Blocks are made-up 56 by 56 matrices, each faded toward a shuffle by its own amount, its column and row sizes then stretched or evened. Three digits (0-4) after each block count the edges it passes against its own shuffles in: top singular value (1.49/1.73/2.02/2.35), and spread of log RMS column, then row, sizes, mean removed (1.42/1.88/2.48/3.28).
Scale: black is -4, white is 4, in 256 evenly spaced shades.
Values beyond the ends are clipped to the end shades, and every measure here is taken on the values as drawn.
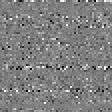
0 0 3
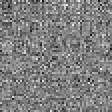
3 0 2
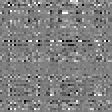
4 2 4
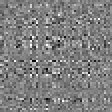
4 2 3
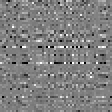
4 0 3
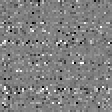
0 0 3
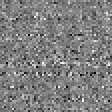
0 0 3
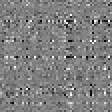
4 1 3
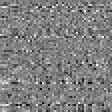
3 0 3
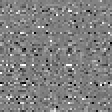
3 1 3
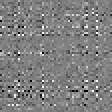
4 3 3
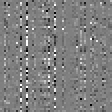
4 4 0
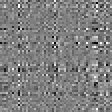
4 3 3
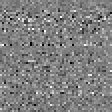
1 0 3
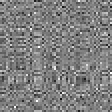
4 1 2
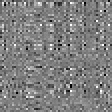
4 2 3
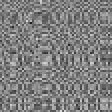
4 0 3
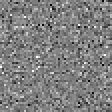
2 1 1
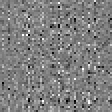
3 3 1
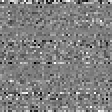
1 0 4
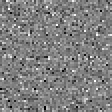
0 0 2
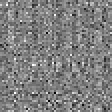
3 1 1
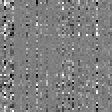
2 4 2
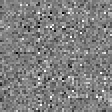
2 1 1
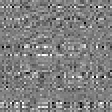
4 0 3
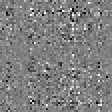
1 3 2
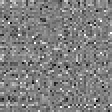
3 0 1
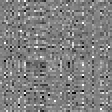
4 3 1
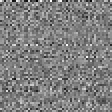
4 1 3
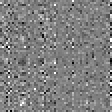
4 3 1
